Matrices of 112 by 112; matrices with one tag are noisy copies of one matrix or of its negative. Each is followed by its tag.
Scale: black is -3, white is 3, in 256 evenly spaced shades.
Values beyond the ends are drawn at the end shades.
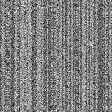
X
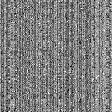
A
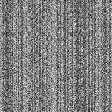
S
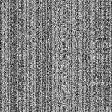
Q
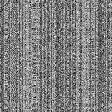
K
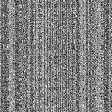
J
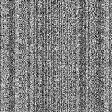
J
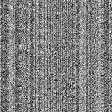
J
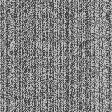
A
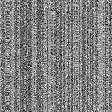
X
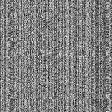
A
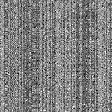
K
